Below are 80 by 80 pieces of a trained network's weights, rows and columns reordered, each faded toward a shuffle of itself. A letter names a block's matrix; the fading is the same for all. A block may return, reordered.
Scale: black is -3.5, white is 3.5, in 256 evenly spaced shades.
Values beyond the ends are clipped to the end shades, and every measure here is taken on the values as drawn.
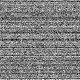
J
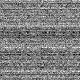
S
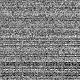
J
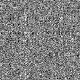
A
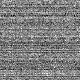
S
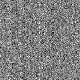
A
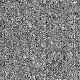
A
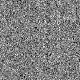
A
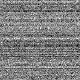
S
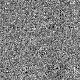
A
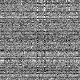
S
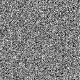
A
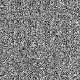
A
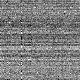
S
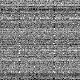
S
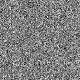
A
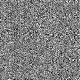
A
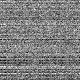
J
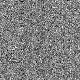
A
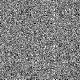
A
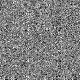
A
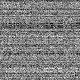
J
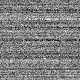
J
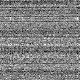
S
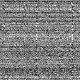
S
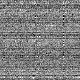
S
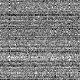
S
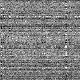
S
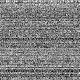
J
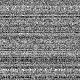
J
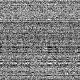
J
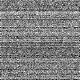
S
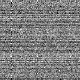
S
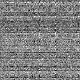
S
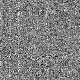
A
